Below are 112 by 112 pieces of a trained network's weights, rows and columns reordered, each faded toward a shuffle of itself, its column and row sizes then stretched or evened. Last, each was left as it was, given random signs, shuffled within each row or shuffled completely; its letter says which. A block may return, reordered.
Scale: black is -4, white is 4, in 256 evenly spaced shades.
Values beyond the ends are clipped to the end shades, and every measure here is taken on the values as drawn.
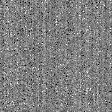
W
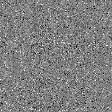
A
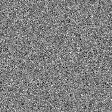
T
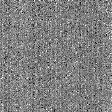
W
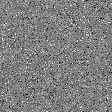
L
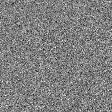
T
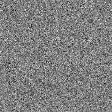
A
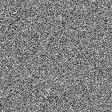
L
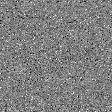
T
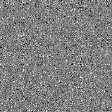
A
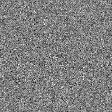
A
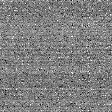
W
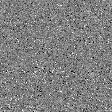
T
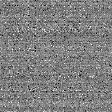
W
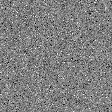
L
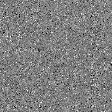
A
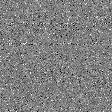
T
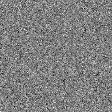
A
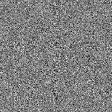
W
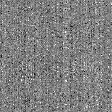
W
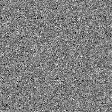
A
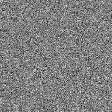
W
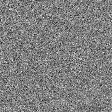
T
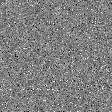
T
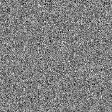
A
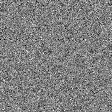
T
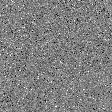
L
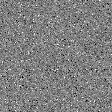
T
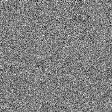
A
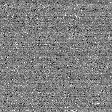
T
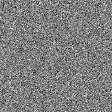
A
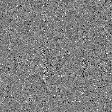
A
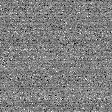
T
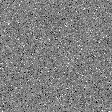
L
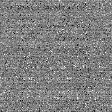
W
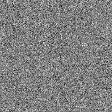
A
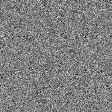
T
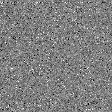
T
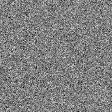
A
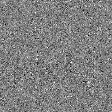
A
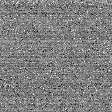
T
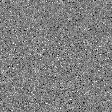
T
